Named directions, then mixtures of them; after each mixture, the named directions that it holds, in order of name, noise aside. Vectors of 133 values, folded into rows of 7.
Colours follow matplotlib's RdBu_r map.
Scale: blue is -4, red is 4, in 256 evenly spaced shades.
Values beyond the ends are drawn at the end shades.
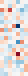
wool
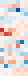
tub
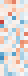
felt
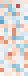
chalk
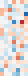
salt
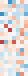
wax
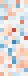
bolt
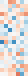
wax.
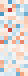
chalk, wax, wool.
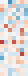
wax.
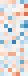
salt, wax.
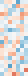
bolt, felt, wax.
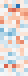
chalk, tub.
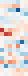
tub.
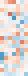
chalk, felt.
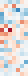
tub, wax, wool.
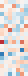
felt, wax.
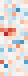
bolt, tub.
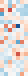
wax, wool.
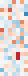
salt, wool.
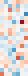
bolt, salt.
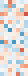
wax.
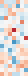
bolt.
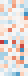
felt, salt, wax.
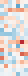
tub, wax.
